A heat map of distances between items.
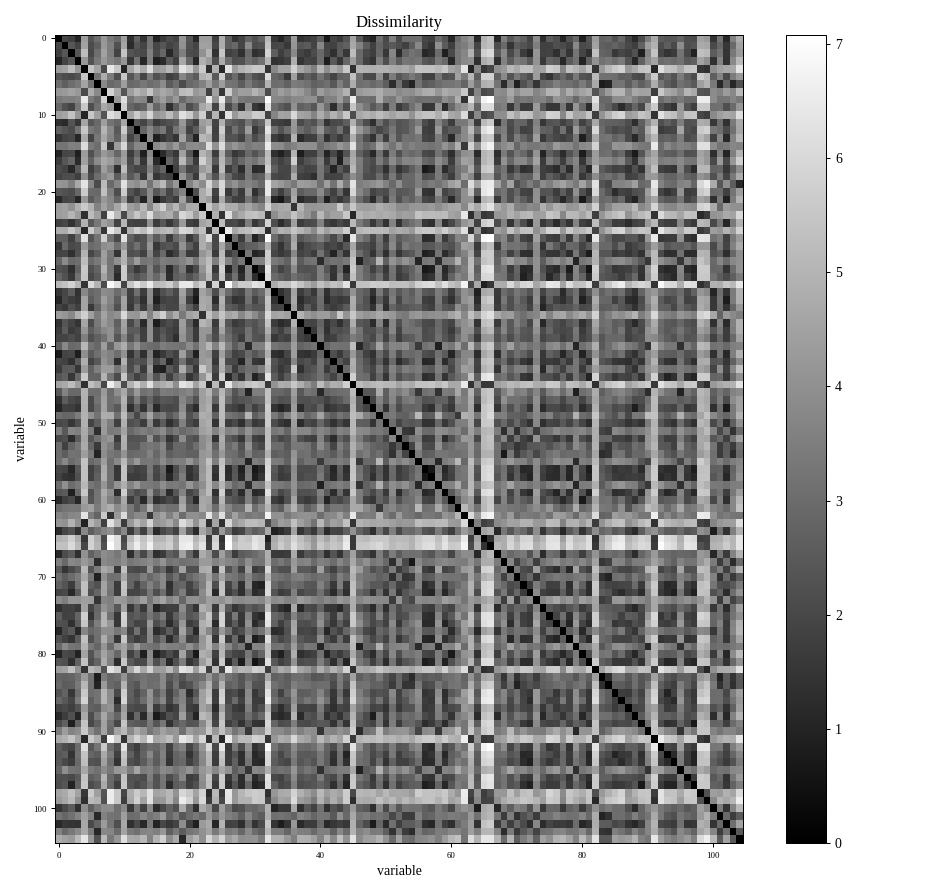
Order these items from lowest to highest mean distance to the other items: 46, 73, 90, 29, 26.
26, 46, 29, 73, 90
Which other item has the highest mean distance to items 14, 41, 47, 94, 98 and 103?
66
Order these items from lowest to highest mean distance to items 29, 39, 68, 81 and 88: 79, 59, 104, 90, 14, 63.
59, 79, 90, 14, 104, 63
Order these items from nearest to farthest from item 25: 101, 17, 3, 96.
101, 3, 17, 96
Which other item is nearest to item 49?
61
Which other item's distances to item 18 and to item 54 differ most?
68
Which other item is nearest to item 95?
46
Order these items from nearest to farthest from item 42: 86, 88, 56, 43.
56, 86, 88, 43
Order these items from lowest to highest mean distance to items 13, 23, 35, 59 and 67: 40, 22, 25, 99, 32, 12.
12, 40, 99, 25, 32, 22
